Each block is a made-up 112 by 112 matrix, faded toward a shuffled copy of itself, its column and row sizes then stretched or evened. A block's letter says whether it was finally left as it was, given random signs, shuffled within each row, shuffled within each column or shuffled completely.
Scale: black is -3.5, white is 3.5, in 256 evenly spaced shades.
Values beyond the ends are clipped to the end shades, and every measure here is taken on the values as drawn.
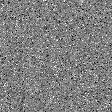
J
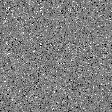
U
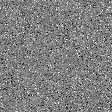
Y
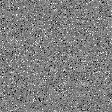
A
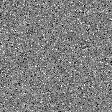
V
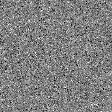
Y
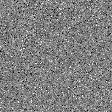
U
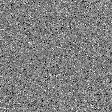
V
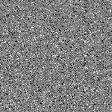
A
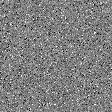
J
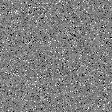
U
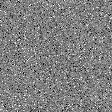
Y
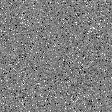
Y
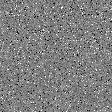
V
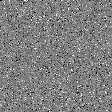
V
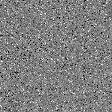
U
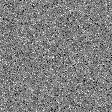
J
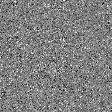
U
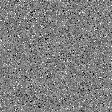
A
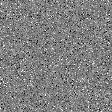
U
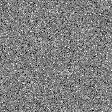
Y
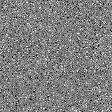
U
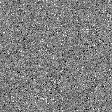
A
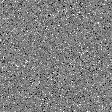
J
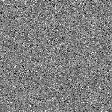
A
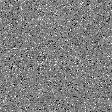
A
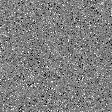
Y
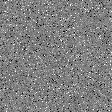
J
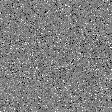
V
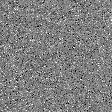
J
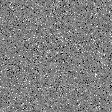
Y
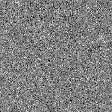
A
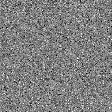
A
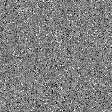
A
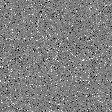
V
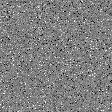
V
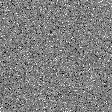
J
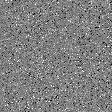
Y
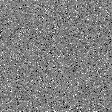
U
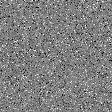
V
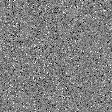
Y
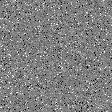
Y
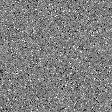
V
